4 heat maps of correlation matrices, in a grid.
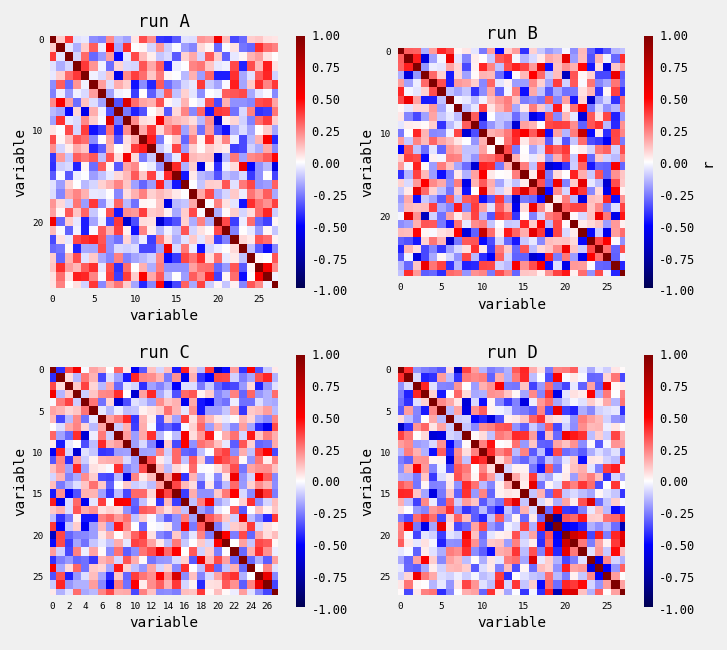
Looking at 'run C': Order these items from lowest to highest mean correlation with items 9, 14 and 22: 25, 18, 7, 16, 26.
7, 18, 26, 25, 16
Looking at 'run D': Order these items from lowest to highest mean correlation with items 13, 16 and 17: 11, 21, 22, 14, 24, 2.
2, 21, 11, 24, 22, 14
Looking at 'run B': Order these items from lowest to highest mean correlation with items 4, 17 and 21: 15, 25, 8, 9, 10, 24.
25, 8, 24, 9, 10, 15
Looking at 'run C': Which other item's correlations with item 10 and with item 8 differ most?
3
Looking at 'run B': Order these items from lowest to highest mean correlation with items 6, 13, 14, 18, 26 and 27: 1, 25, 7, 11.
25, 7, 11, 1
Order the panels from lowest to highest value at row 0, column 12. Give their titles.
run B, run D, run C, run A
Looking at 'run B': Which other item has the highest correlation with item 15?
17
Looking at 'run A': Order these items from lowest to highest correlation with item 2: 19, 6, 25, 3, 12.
6, 3, 12, 25, 19
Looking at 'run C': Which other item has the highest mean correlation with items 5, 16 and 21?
8
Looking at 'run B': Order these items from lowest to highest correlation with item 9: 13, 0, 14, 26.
14, 26, 13, 0
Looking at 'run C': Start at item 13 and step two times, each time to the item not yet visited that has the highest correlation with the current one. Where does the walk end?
25
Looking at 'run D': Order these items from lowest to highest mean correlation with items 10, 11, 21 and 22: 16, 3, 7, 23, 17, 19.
17, 19, 23, 16, 3, 7
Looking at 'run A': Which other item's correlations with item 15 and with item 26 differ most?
25
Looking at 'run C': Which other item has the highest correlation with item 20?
21
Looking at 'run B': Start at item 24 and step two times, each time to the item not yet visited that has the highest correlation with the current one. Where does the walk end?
1
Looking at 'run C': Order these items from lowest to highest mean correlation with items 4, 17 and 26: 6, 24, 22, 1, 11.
6, 24, 11, 22, 1
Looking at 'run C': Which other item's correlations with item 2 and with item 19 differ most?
4
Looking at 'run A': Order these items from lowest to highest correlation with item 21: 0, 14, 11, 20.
14, 0, 11, 20
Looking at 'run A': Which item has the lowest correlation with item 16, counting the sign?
15
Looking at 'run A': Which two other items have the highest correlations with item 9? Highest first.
7, 13
